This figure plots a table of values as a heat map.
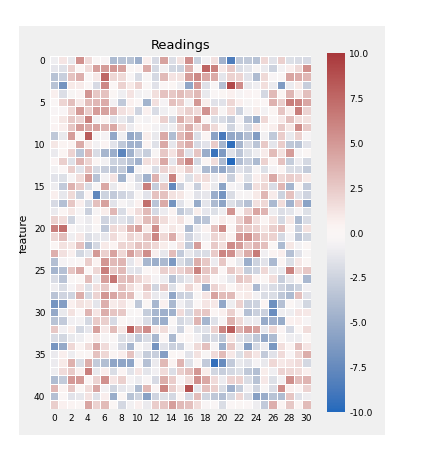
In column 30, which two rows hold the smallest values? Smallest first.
17, 26
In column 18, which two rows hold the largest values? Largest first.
1, 6
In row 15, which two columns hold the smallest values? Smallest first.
14, 20
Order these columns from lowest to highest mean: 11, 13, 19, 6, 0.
0, 19, 11, 13, 6
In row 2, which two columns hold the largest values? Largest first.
6, 17
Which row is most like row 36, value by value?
11
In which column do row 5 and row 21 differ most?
29
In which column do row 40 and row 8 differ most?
7
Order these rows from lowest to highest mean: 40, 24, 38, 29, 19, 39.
40, 29, 24, 19, 39, 38
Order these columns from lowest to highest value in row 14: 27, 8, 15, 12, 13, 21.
8, 21, 13, 15, 27, 12
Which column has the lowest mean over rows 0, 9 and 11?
20
